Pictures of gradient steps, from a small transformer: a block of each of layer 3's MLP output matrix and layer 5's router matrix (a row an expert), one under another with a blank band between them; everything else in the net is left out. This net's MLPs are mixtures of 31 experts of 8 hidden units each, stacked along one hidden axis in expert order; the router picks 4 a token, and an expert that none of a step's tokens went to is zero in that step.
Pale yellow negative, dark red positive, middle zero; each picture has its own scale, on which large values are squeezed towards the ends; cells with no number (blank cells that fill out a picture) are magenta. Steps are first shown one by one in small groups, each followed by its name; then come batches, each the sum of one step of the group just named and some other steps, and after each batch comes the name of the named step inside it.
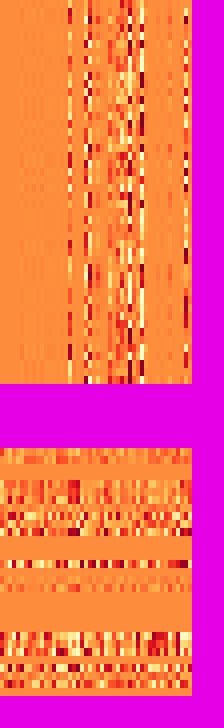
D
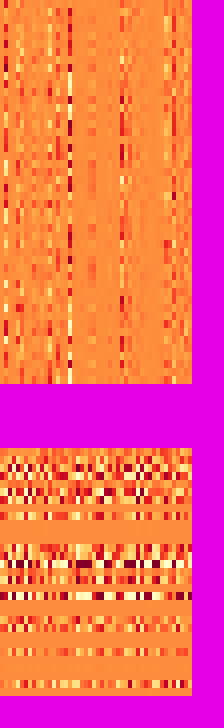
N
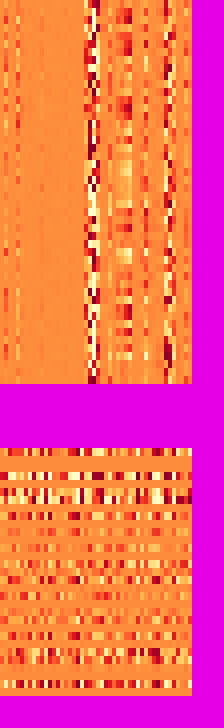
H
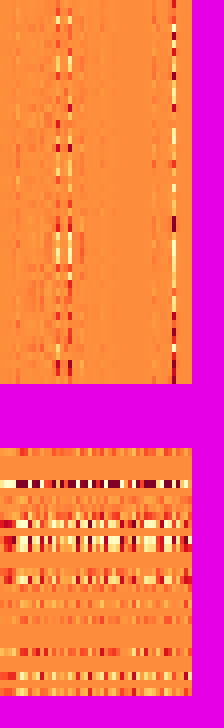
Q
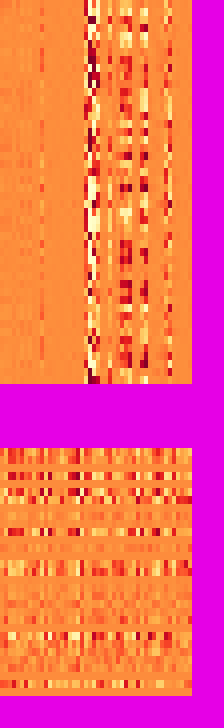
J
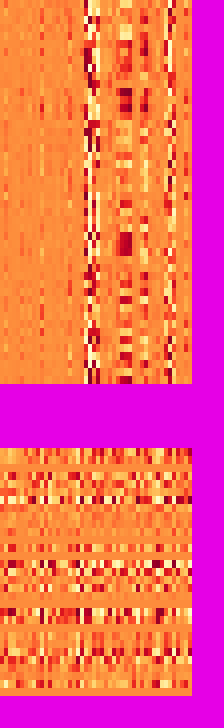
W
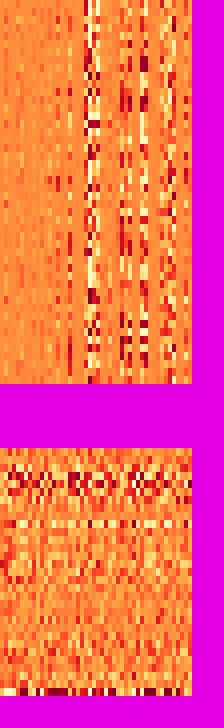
W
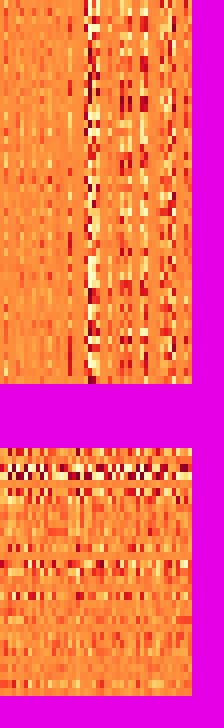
J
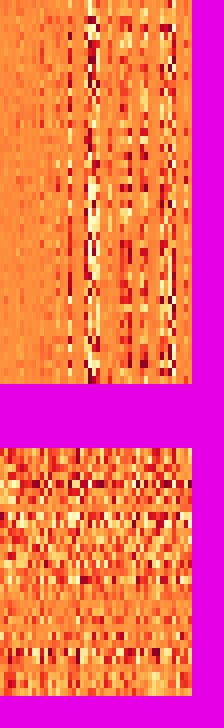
J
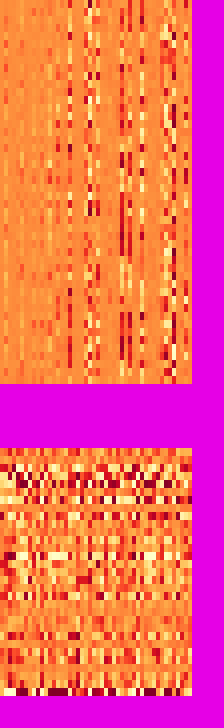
Q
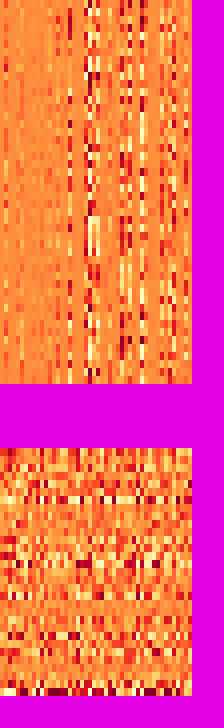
N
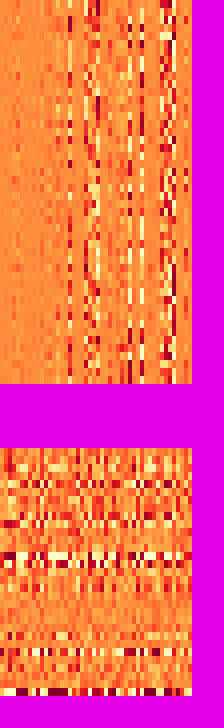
D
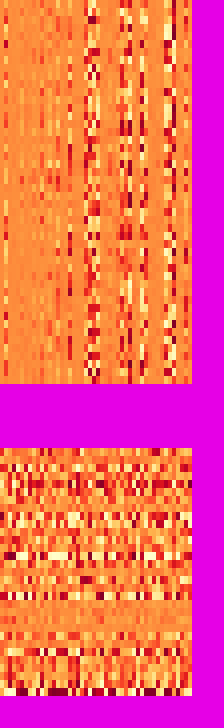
D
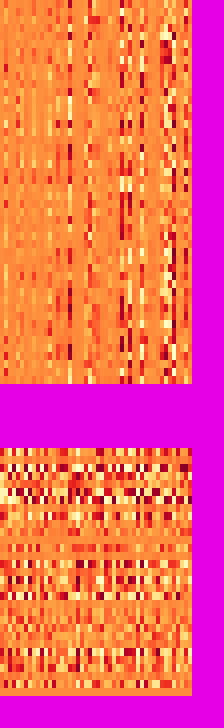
D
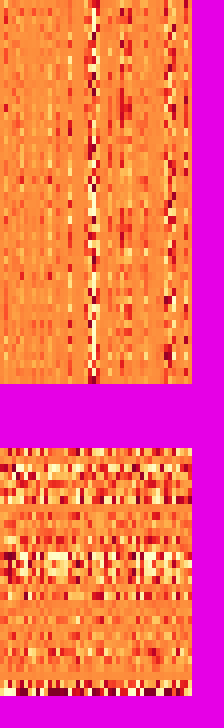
H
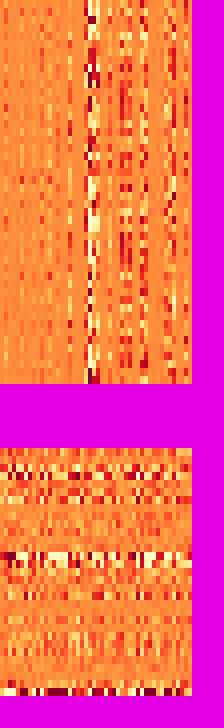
J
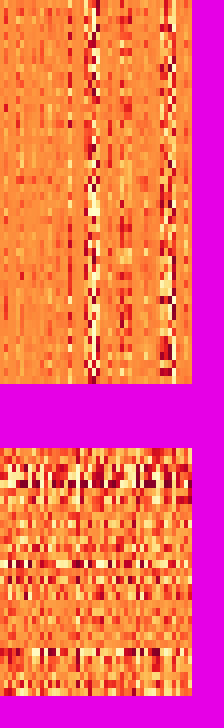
H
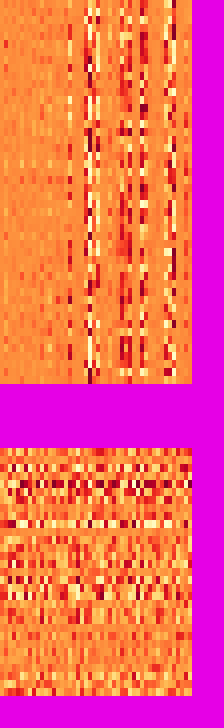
W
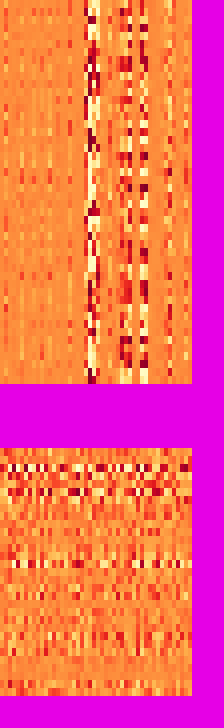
J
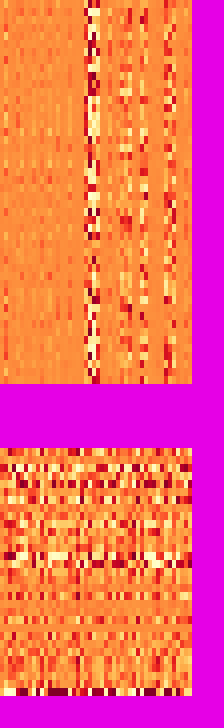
H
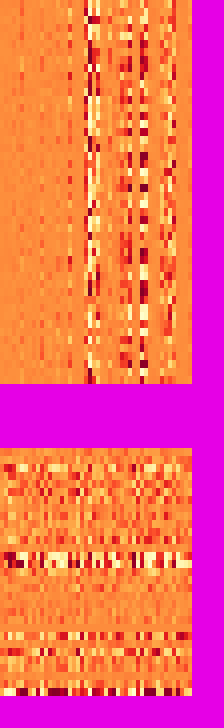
J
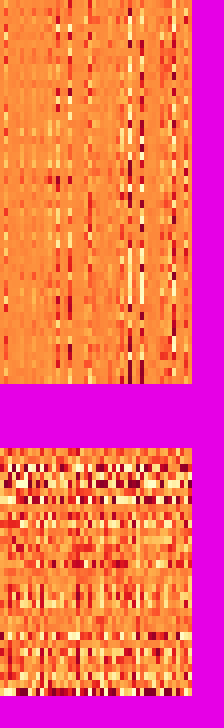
D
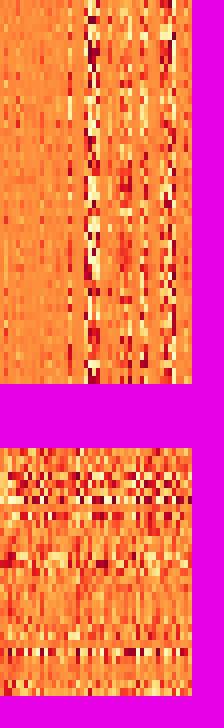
J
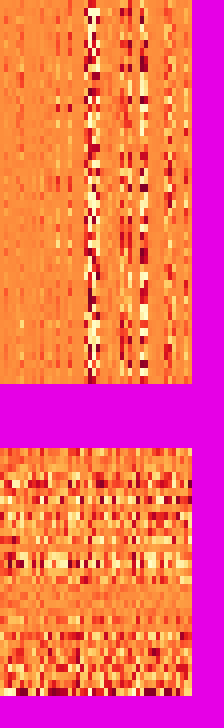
H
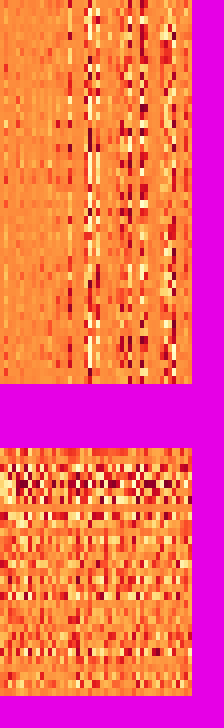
Q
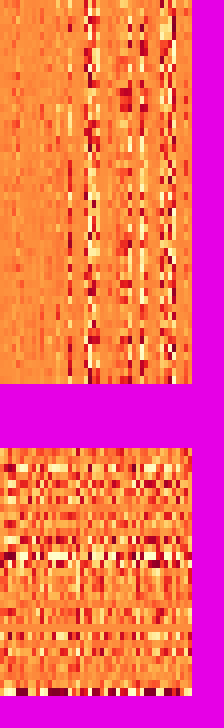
W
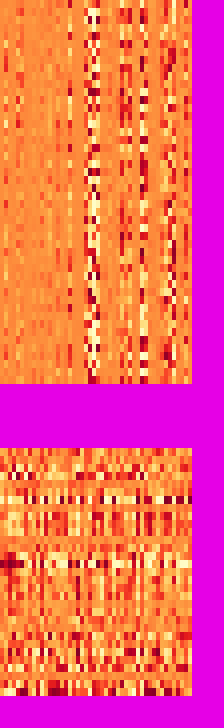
H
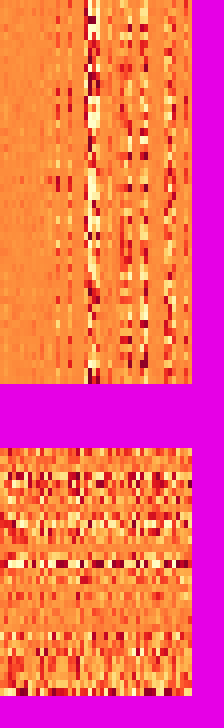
J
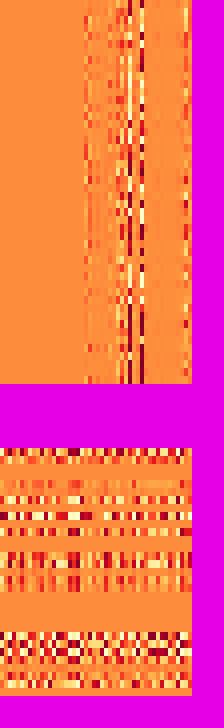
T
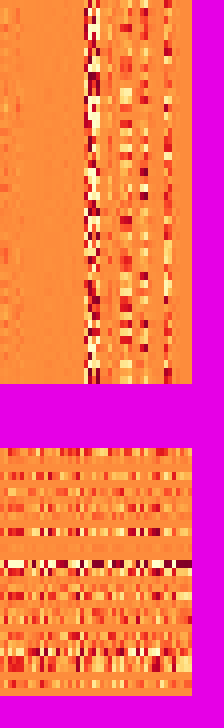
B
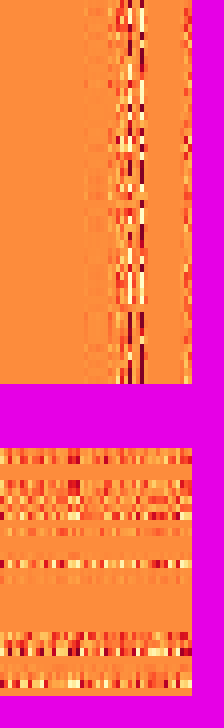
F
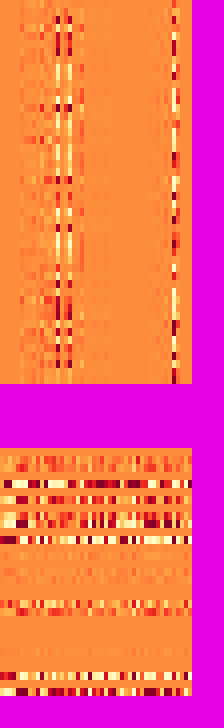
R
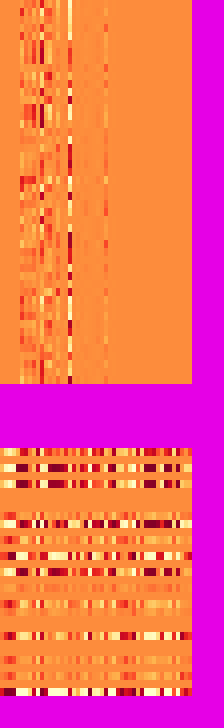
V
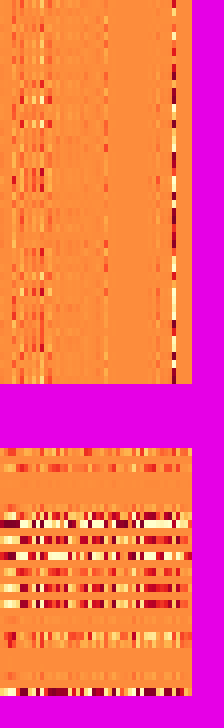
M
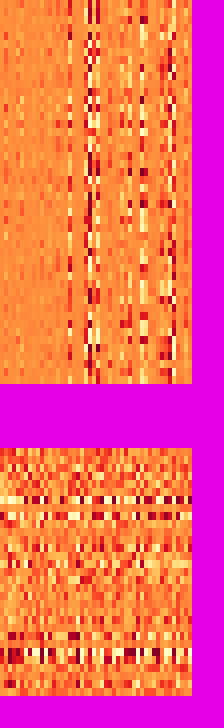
M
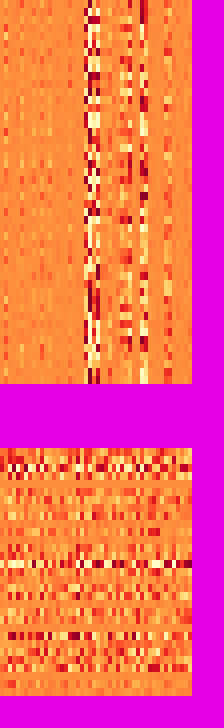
B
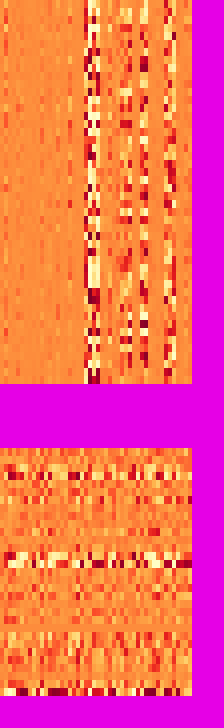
B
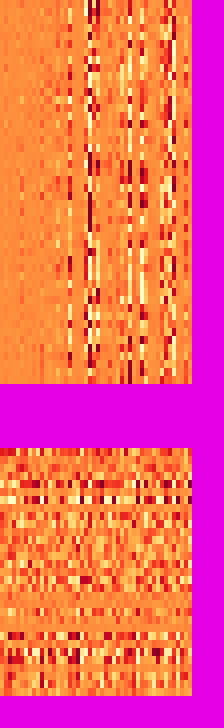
V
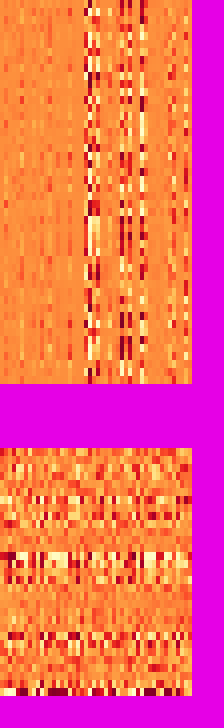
M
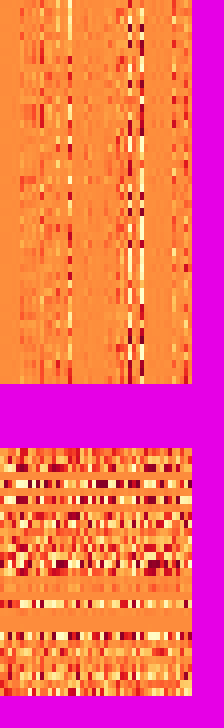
V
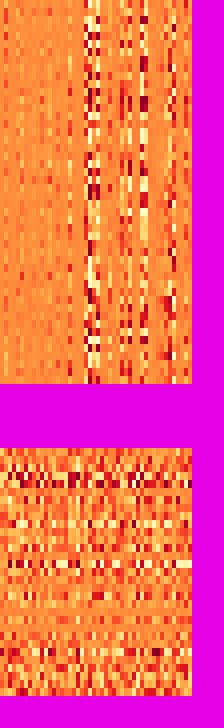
T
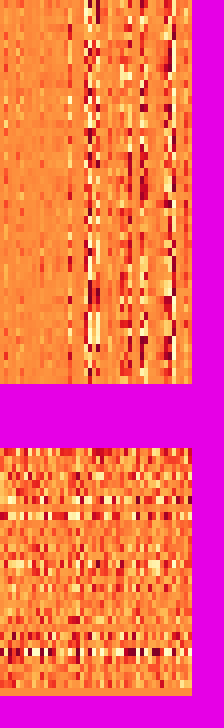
T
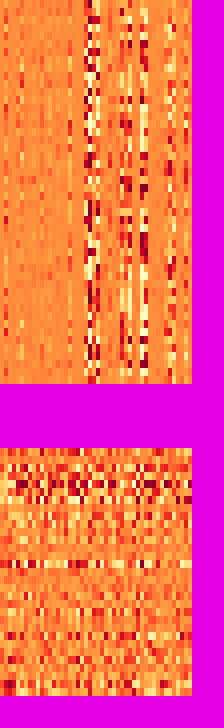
V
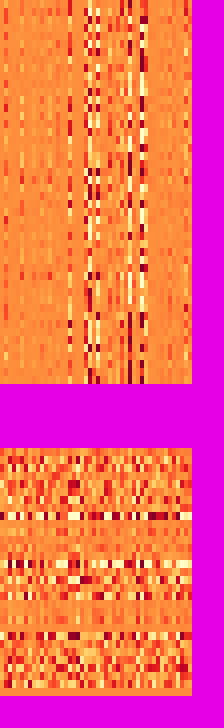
F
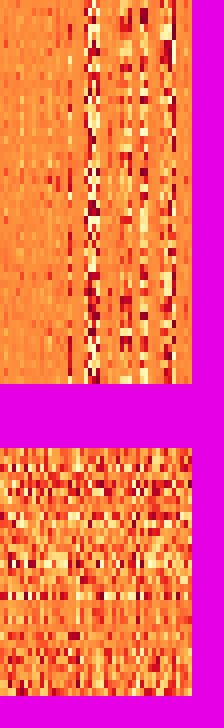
B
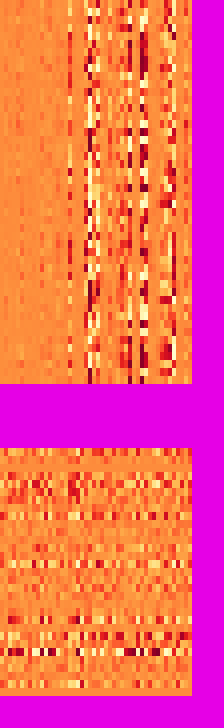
F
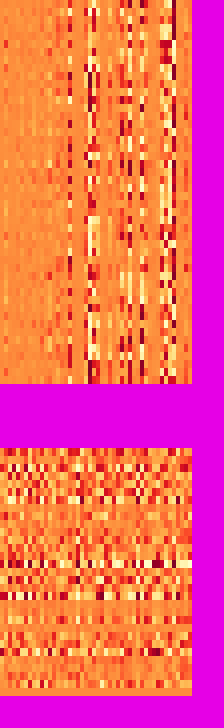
T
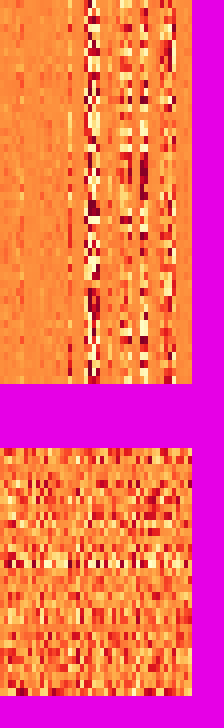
B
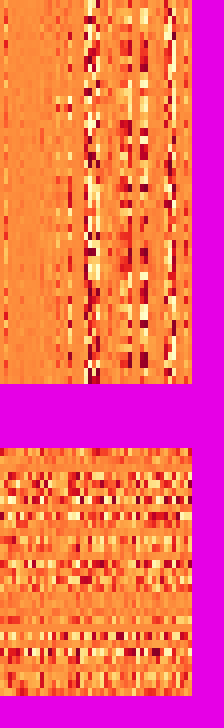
R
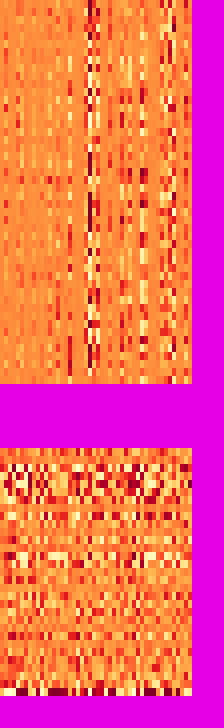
R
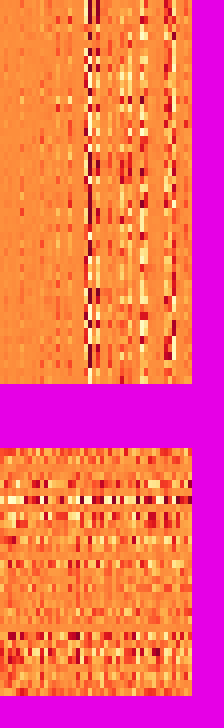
R
